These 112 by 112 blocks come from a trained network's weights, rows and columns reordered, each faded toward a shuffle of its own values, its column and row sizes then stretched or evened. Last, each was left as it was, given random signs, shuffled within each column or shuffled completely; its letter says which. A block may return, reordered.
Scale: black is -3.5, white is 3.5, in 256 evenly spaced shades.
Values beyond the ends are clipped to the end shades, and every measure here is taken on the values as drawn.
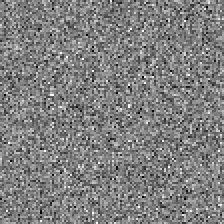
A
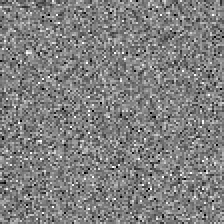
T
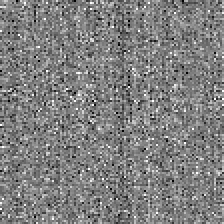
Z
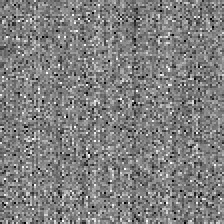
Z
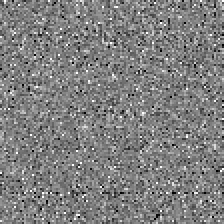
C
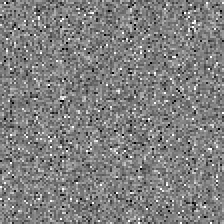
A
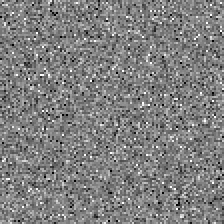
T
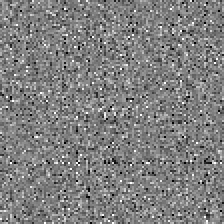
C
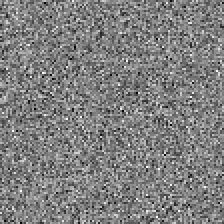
A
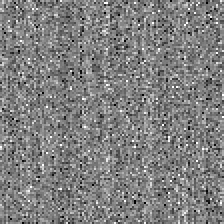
A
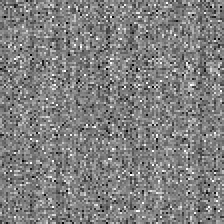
Z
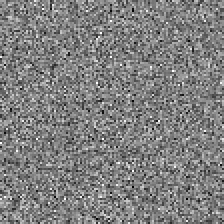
C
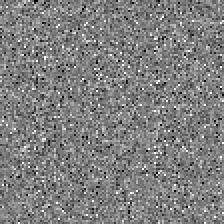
A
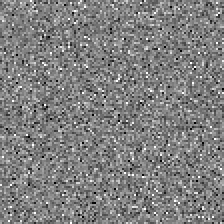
T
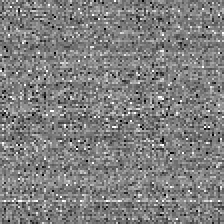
Z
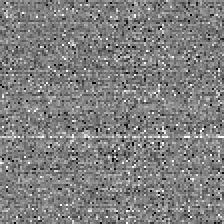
Z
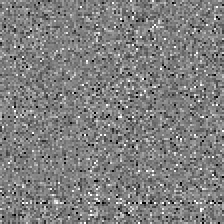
C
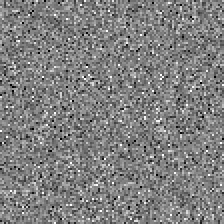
T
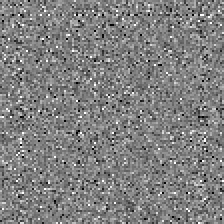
C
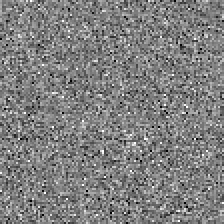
C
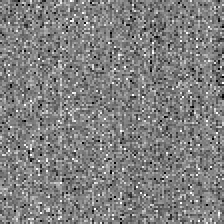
A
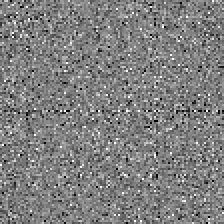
C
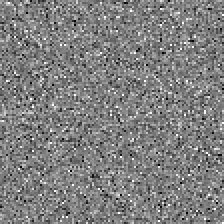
T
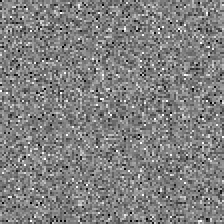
C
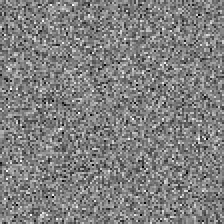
T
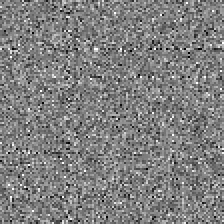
C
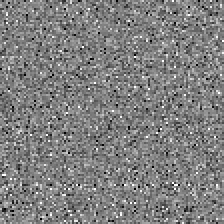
C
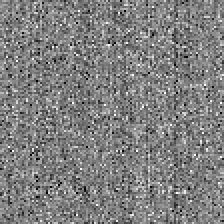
Z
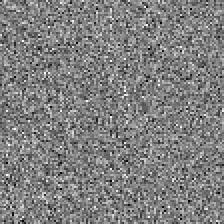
A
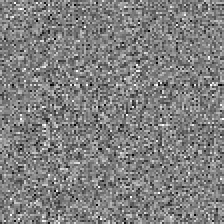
Z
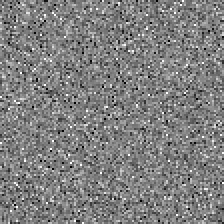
T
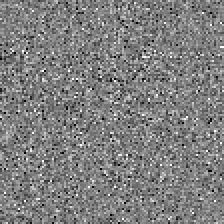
C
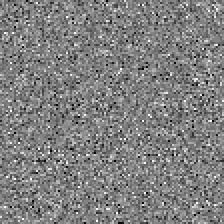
C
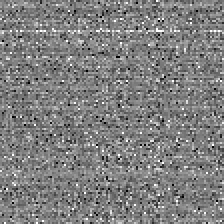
Z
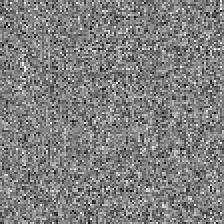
Z
